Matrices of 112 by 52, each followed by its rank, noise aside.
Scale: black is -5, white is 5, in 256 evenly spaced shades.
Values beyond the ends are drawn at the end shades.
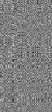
six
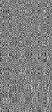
six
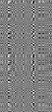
two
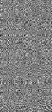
six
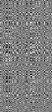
three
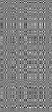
two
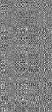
four
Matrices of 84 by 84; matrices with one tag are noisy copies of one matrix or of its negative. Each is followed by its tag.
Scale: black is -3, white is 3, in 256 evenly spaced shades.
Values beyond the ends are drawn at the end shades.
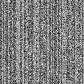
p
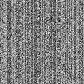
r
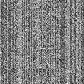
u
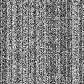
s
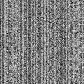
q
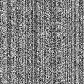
r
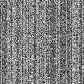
s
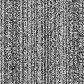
q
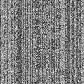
u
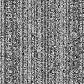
q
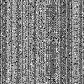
s
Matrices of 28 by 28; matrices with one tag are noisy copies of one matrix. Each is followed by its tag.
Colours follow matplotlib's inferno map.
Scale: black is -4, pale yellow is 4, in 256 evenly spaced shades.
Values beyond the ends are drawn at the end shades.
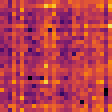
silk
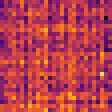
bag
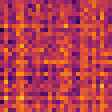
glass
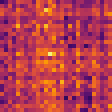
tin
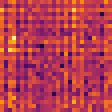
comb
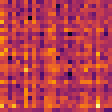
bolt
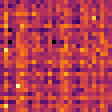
glass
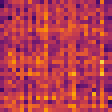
bag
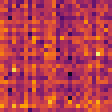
bolt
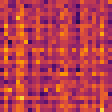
glass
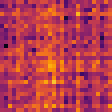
tin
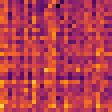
bolt
